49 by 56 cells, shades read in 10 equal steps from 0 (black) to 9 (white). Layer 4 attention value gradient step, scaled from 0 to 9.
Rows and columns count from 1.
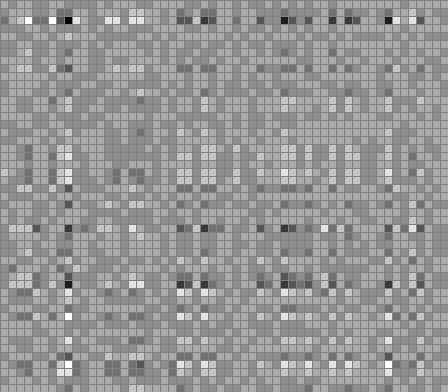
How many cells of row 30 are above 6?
1
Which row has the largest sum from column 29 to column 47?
46
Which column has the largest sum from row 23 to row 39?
52
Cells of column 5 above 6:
2
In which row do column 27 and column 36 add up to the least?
3
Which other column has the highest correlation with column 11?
28
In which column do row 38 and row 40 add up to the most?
9
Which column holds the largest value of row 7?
4
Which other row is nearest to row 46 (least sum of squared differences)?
40
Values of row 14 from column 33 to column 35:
6 6 6
